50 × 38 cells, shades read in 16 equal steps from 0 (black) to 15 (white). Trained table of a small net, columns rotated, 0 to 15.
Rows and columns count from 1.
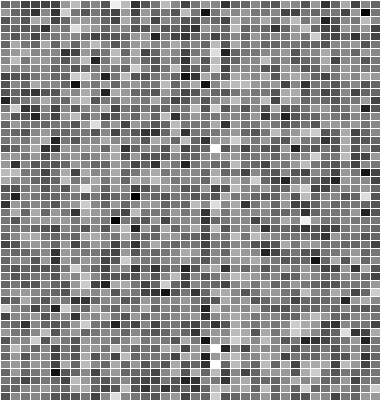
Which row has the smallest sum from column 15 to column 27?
48
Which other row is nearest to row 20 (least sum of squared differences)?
42
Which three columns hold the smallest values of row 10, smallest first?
19, 11, 20
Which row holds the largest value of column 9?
24
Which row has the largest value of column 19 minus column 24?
2
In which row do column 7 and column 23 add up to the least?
7
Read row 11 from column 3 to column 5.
6 10 8
